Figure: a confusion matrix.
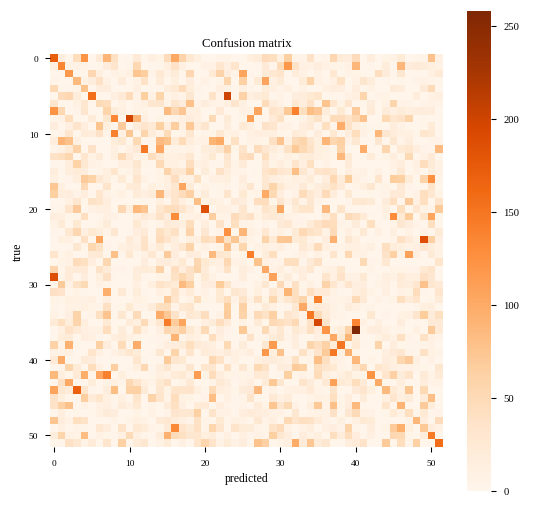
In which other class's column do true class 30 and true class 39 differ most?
37
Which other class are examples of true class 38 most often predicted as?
29
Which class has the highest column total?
16
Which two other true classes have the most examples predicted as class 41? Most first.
12, 8
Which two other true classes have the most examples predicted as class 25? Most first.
2, 23
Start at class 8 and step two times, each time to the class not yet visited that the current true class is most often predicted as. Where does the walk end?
43
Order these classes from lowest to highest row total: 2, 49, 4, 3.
4, 3, 2, 49
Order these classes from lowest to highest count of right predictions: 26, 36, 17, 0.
17, 36, 26, 0
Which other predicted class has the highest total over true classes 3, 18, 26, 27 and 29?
0
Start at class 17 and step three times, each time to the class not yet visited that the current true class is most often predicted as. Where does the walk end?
50
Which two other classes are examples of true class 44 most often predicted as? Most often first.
3, 0
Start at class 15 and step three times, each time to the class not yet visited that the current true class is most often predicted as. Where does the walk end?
40
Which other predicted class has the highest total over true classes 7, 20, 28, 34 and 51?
32
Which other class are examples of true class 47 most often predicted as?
19
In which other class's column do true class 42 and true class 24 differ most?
49
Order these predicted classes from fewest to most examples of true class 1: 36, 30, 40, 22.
36, 22, 30, 40
